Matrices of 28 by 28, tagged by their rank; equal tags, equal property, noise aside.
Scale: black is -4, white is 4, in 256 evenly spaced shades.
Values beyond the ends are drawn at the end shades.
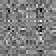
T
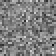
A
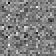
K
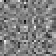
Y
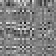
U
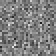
A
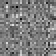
Y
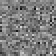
K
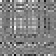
U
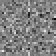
A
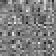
Y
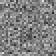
A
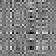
U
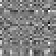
T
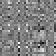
T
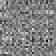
K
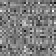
Y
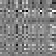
U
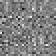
K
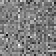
A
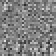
K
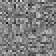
K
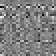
T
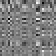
U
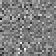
K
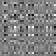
U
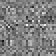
Y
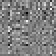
Y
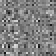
Y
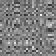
Y
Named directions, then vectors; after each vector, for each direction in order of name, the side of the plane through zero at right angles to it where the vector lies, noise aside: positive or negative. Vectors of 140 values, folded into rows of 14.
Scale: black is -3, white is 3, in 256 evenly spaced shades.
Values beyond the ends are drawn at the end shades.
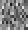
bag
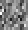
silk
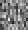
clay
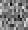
positive, negative, positive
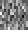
positive, positive, positive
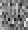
positive, negative, positive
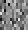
negative, positive, positive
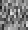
positive, positive, positive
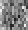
positive, negative, positive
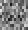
positive, negative, positive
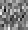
positive, positive, positive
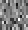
negative, positive, positive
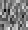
positive, positive, positive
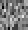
negative, negative, negative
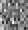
positive, negative, negative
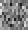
positive, negative, positive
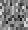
positive, negative, positive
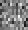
negative, positive, negative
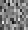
negative, positive, positive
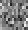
positive, negative, positive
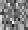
positive, negative, negative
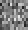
negative, positive, negative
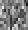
positive, positive, positive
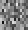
positive, negative, negative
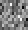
negative, positive, negative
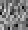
negative, negative, negative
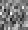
positive, positive, positive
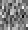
positive, positive, positive
